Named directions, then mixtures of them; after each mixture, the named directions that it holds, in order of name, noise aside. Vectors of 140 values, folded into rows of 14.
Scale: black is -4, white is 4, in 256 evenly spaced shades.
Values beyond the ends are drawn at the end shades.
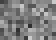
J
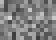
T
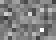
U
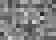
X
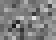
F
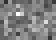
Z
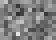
J, T, Z.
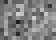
F, J, Z.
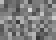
F, T.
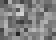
J, Z.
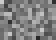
T, U.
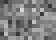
J, X, Z.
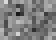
J, Z.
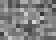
X.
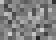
T, U.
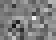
F.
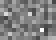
U.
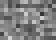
X.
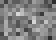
X, Z.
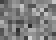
J.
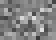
F, U, X.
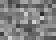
X.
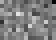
J, U, Z.
